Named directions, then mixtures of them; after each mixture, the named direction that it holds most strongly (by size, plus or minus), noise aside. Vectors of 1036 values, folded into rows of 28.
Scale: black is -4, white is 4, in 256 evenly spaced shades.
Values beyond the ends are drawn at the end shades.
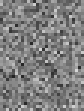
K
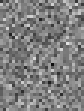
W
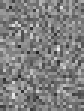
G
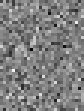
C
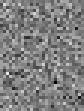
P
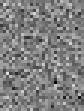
P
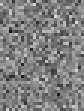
K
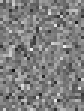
C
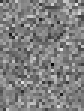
W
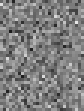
C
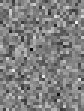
C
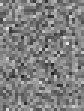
K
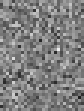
G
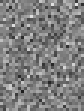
W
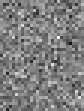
P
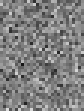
K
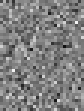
C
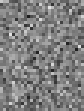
W
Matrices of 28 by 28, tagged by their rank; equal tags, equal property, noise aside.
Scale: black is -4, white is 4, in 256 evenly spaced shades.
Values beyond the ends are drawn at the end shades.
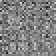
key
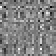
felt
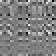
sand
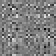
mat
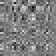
mat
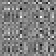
sand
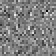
key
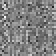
key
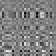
sand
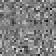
key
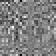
felt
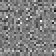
key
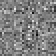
key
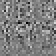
felt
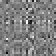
mat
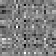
mat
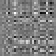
sand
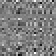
mat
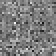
key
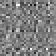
felt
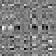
mat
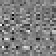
mat
